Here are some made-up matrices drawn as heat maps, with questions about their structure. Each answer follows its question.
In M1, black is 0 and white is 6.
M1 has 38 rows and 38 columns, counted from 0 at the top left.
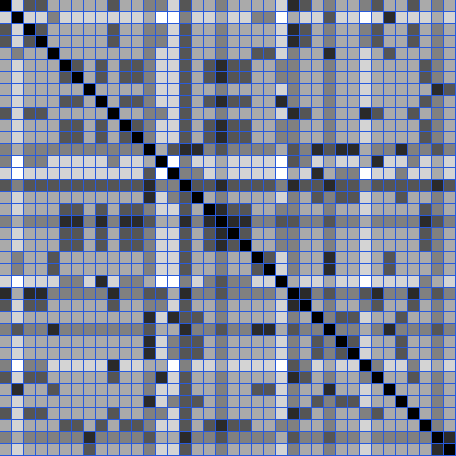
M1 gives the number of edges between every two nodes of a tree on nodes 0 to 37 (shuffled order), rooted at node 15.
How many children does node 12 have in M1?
5
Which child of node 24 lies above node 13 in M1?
31
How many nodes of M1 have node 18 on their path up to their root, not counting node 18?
10
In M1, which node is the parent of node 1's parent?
27
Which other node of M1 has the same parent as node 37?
7
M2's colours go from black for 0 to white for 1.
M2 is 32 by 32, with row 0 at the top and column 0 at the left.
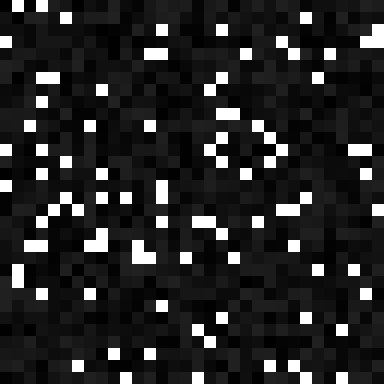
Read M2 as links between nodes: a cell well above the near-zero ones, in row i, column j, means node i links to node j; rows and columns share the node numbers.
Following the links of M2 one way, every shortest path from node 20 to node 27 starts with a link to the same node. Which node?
node 7
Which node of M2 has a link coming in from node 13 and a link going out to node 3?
node 18
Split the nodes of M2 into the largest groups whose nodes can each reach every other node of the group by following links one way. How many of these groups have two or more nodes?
1
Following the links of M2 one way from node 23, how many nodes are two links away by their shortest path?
2
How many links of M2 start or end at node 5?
3
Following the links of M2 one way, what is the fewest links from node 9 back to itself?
5
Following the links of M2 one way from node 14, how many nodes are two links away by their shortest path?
9
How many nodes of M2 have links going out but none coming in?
1
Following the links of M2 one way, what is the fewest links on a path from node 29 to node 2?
5
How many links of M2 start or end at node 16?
8
